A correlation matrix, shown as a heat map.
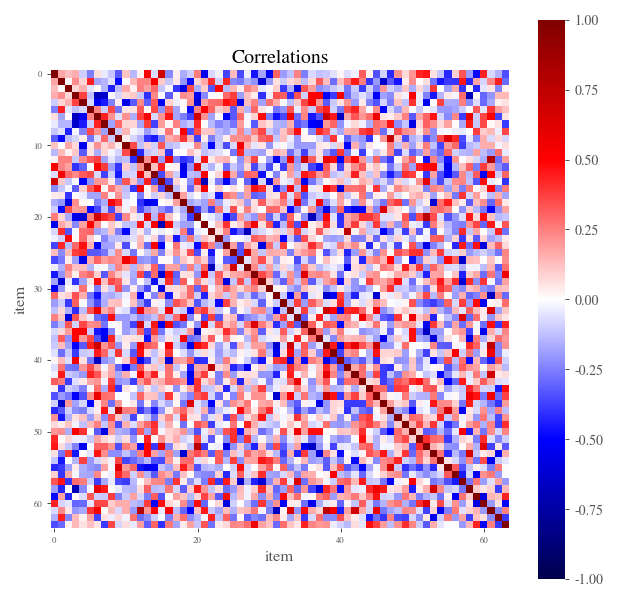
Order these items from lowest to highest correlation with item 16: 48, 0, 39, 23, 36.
0, 36, 23, 48, 39
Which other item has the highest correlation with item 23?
2
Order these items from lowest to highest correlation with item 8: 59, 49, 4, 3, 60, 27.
4, 27, 3, 60, 49, 59
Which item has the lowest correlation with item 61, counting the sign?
31
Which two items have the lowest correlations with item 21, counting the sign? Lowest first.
15, 0
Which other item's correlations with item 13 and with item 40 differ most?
6
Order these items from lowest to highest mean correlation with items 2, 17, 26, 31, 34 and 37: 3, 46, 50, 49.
46, 49, 50, 3
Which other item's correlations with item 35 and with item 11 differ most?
12
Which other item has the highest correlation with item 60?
52
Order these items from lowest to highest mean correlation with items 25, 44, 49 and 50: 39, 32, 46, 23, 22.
22, 39, 23, 46, 32
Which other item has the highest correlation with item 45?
38
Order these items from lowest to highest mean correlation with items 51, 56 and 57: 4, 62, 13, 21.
21, 62, 4, 13
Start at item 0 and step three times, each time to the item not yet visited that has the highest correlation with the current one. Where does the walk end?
20
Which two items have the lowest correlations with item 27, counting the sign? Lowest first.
22, 41
